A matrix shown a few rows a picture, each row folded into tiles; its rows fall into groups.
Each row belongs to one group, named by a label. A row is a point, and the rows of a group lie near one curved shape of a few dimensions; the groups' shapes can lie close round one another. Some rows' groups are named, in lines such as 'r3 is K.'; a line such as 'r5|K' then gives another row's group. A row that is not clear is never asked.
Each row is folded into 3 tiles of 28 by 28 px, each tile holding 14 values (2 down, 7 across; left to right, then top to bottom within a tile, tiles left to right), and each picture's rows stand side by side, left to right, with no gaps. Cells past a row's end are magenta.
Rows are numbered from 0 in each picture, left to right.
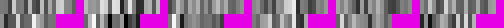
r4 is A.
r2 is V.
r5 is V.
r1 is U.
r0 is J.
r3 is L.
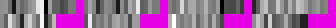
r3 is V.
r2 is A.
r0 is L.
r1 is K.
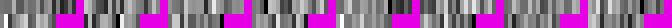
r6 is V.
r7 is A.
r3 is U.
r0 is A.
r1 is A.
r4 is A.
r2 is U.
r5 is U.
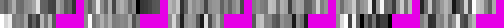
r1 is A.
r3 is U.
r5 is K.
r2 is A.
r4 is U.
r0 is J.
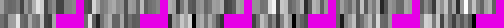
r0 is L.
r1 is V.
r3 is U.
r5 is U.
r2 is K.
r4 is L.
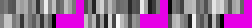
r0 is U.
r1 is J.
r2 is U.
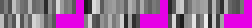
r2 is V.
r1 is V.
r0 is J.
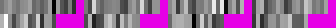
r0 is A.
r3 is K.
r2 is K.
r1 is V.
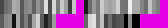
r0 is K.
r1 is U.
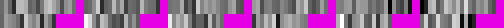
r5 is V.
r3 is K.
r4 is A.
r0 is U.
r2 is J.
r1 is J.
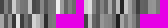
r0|J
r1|A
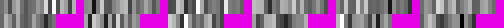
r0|K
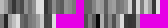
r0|L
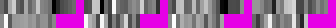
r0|A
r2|A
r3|L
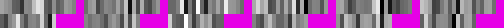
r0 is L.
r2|J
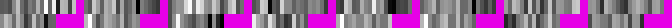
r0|K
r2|U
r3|J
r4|A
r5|A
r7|U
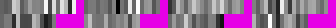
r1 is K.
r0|K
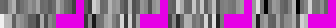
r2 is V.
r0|J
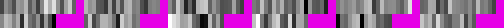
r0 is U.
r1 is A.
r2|J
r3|A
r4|K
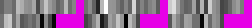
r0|U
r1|U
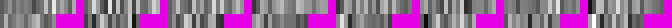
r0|K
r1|V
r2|V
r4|V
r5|L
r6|K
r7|V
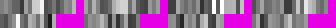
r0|L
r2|K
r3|K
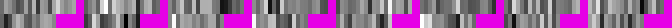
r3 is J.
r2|A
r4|K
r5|J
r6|V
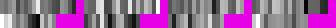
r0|J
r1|K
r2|L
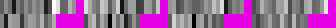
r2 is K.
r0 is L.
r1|U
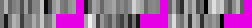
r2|U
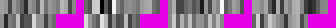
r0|J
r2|K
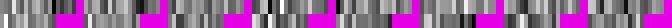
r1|A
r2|V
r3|J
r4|V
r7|U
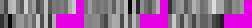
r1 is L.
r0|V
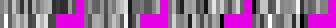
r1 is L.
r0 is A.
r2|U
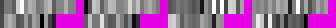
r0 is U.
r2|K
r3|U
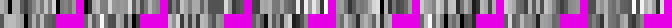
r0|K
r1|V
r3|K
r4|L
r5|U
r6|A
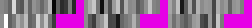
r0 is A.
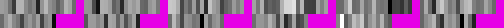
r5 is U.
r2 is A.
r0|U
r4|A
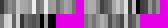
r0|U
